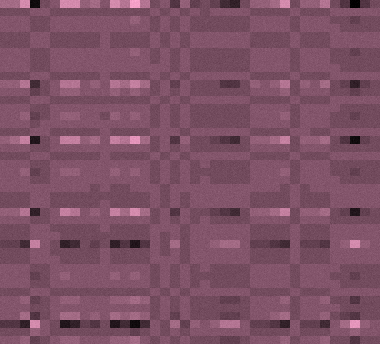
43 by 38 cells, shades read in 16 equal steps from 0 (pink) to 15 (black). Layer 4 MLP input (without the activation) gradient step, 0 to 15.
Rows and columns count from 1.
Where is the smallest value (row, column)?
1, 14
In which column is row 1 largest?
36
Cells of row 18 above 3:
32
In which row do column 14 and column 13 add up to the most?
41
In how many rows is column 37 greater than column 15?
25
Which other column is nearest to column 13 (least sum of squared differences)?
33
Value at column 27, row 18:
6
